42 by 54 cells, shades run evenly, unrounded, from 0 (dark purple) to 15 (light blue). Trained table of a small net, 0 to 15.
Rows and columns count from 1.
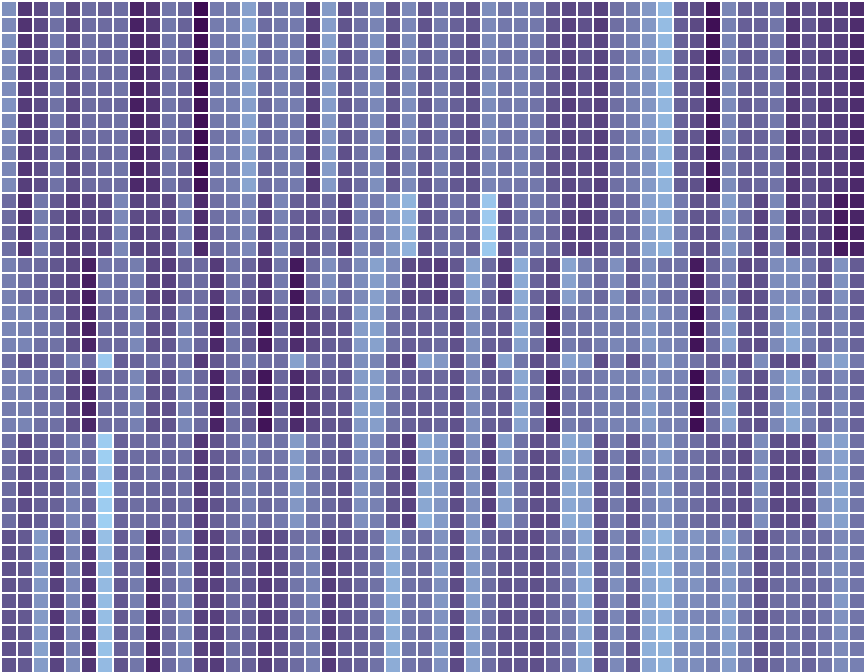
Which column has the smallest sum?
13
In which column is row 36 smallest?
10
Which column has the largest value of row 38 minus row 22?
44
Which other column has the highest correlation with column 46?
41
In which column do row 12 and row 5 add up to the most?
42
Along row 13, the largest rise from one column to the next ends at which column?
31
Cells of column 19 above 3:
32
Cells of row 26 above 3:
48
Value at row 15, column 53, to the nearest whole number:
1
